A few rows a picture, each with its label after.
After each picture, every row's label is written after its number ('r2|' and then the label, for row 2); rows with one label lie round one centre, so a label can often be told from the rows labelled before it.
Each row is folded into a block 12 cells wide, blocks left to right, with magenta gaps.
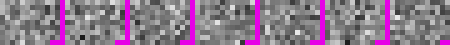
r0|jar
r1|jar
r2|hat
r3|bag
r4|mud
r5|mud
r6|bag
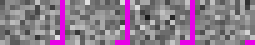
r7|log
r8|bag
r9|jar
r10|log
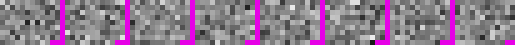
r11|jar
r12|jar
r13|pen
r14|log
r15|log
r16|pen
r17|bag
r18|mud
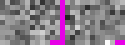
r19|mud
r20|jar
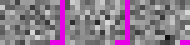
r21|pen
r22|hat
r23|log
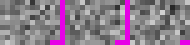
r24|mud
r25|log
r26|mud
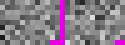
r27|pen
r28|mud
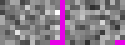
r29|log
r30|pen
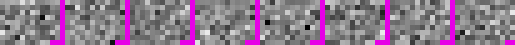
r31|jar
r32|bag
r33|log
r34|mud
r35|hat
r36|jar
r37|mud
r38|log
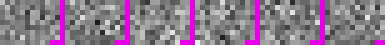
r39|jar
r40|hat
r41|mud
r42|mud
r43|mud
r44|log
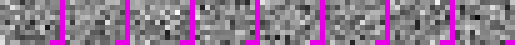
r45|hat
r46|hat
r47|hat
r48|bag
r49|jar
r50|log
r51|jar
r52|bag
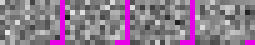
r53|mud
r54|pen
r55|pen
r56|bag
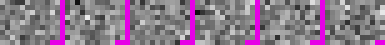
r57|mud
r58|mud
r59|pen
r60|mud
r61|jar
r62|log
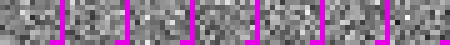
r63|mud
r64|log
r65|hat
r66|pen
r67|hat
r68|jar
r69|hat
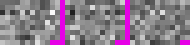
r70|mud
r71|bag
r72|mud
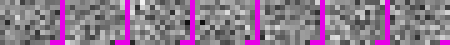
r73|hat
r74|mud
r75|bag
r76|hat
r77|bag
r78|bag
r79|pen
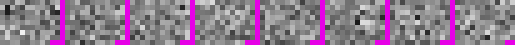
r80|bag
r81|log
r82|log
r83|hat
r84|pen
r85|hat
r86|pen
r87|pen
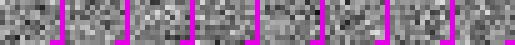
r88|jar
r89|bag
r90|hat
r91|mud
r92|bag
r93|log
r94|jar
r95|mud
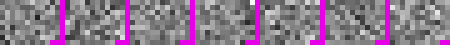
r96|pen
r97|log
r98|bag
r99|bag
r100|pen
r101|mud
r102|pen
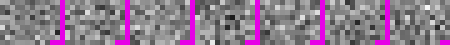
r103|bag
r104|jar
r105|bag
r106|mud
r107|log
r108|hat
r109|hat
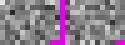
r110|jar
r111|pen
